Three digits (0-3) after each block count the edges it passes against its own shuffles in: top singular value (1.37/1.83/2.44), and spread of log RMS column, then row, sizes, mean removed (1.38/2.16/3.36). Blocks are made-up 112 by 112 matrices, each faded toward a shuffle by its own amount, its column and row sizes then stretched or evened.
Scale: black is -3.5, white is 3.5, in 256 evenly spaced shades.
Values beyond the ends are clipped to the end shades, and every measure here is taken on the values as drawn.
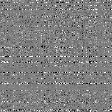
1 2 3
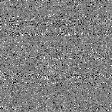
1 1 2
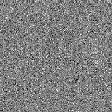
2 0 1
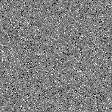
0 1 0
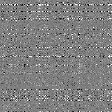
3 2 3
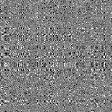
3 2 2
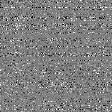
0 1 3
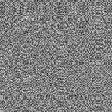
3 0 0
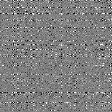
3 2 3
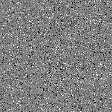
0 1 1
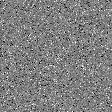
0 0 0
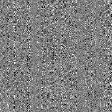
1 3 0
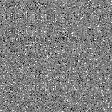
2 0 0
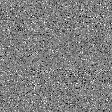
1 0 1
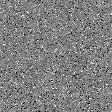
0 1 0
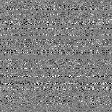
2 1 3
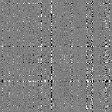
3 3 2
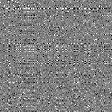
3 1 2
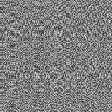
3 0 0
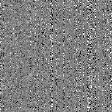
0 3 1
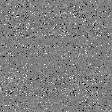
1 1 2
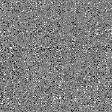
1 2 2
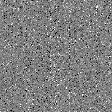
1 1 0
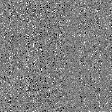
0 2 1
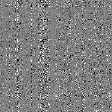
0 3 2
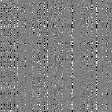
3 3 2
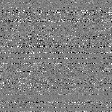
0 1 3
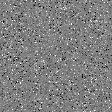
1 1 0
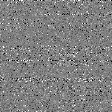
1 1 2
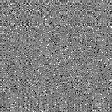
3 0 1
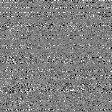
0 1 3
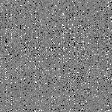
2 2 2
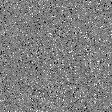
0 1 0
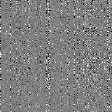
2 3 2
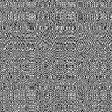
3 0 2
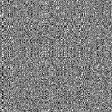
3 2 1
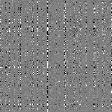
3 3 2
